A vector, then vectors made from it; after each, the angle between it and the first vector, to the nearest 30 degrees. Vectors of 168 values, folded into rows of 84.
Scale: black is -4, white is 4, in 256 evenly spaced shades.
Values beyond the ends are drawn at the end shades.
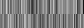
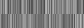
60 degrees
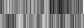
120 degrees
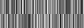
120 degrees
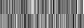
150 degrees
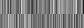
30 degrees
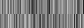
30 degrees
